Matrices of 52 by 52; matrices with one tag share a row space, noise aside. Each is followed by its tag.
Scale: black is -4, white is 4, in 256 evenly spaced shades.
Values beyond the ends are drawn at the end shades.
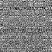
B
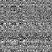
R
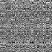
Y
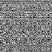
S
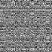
Y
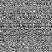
S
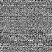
B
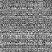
B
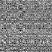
R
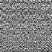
S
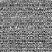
B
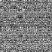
R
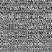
B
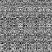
R
